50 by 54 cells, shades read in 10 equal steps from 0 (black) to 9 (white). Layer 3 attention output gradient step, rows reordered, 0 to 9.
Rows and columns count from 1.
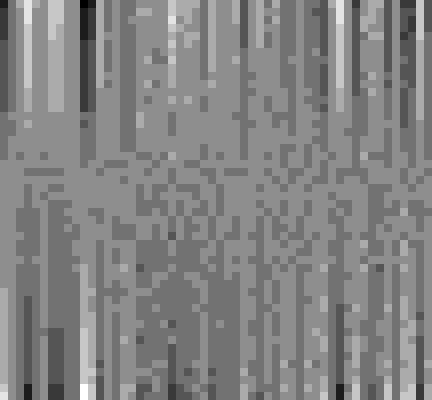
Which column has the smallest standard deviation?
6
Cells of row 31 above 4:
28
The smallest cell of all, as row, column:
1, 11
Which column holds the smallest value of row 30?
22
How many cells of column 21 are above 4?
28
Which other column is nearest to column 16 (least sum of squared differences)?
17
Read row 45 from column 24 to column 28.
4 4 5 4 4
